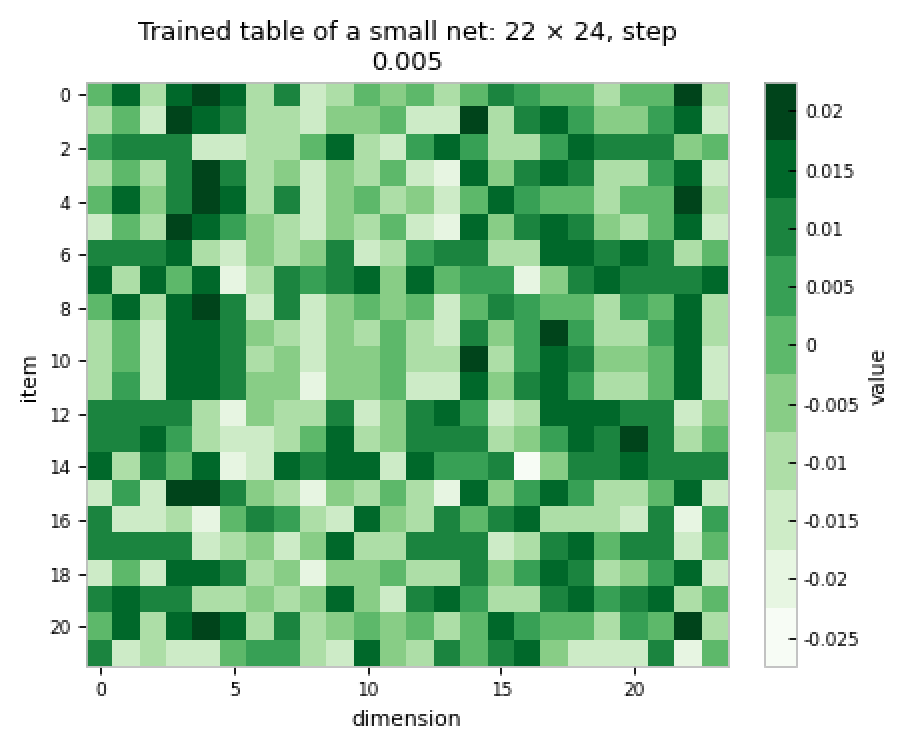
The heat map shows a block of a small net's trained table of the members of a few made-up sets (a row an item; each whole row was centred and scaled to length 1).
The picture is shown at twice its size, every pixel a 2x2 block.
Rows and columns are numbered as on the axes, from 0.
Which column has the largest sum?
3
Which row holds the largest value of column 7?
14
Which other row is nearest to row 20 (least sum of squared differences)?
0
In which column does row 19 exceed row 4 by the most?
13
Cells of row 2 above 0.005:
9
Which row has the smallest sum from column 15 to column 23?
21
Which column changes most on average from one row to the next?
4
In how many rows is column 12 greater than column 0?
2
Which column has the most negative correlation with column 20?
16
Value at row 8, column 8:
-0.015
